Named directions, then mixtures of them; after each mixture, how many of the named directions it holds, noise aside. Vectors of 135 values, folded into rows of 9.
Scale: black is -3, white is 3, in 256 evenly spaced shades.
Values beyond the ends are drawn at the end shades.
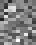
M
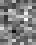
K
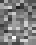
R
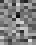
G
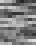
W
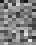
two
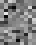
two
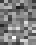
one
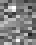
two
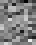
four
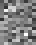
two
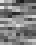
one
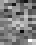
four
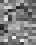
two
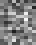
two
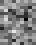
one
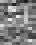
three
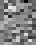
three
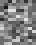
two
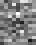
two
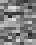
two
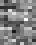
two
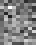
three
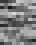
one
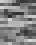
one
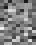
three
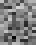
one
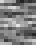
one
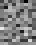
three
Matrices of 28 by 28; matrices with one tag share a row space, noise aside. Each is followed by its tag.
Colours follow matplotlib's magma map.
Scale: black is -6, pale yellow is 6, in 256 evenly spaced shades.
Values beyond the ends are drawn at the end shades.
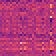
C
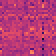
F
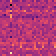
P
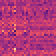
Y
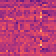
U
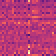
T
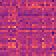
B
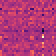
F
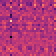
P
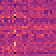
Y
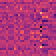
U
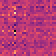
Y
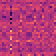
P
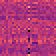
T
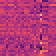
U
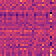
C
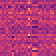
T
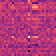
T
